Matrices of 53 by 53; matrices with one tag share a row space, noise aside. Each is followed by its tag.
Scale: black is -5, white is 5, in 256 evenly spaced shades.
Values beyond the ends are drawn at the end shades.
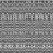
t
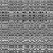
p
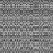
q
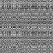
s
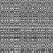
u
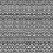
t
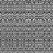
t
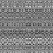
t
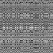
q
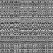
u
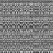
q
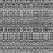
q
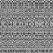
t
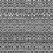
t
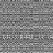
q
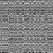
p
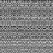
s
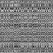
u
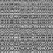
u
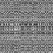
u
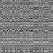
q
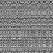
s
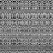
s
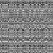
p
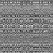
q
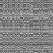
q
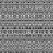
t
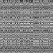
q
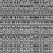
q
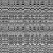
p
